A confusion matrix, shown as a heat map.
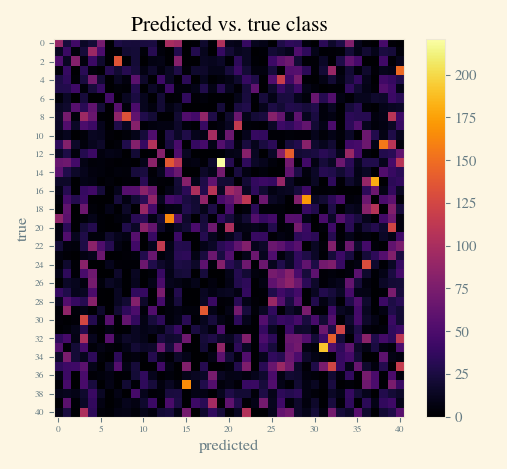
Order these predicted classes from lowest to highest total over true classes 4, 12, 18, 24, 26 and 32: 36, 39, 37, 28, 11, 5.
5, 11, 37, 39, 28, 36
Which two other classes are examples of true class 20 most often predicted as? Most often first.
39, 10
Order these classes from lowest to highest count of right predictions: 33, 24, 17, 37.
33, 37, 24, 17
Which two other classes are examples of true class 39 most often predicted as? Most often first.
18, 24
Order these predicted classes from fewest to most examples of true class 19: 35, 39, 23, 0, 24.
35, 24, 23, 39, 0
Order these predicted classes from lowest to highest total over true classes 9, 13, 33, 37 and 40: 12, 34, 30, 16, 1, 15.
16, 30, 12, 34, 1, 15
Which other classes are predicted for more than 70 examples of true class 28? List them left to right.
4, 9, 25
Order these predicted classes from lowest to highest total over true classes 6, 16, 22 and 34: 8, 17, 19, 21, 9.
17, 8, 19, 9, 21
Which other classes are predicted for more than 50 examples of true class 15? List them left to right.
18, 26, 36, 37
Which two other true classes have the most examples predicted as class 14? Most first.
13, 0
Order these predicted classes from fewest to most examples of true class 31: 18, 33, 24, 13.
18, 13, 24, 33
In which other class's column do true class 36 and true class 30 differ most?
3
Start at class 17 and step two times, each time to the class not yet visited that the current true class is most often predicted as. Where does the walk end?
1
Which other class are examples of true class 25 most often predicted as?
27
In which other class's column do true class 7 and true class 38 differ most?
2
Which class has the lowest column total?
6
